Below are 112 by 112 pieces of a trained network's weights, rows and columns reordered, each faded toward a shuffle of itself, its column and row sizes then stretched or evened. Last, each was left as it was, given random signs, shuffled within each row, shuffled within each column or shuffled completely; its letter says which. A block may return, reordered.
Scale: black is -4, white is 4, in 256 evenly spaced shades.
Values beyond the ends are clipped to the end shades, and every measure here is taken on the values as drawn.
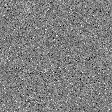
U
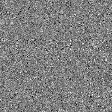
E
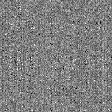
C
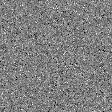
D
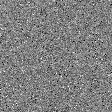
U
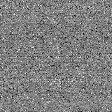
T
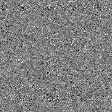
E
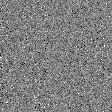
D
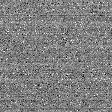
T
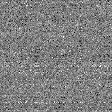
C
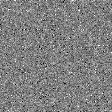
E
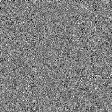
C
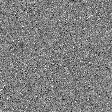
D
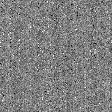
D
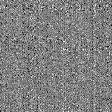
C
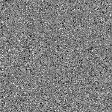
E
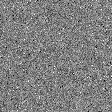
U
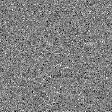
C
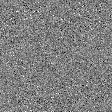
T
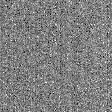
D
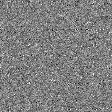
E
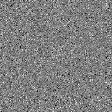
C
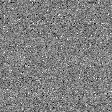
T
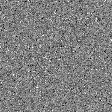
T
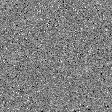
U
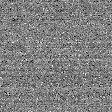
T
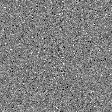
D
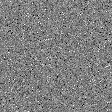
U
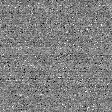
T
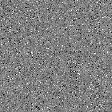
C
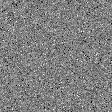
U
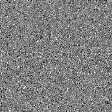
C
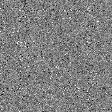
E
